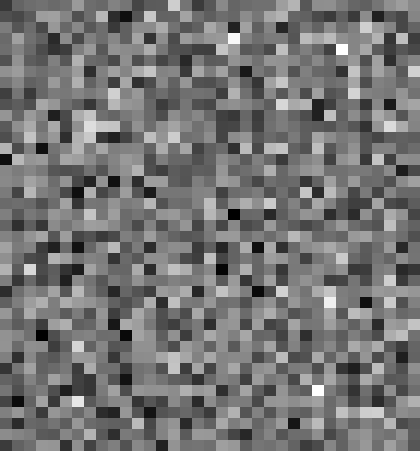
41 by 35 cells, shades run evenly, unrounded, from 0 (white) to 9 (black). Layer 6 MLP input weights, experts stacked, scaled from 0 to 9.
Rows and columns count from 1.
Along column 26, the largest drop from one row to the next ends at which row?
18
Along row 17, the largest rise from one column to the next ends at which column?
10
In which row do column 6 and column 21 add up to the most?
26
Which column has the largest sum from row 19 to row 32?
4
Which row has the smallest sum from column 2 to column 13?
12
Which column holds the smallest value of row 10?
24
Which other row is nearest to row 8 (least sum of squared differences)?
6
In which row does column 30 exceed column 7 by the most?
37
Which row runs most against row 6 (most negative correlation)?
20
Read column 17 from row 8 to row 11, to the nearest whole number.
6 5 6 4
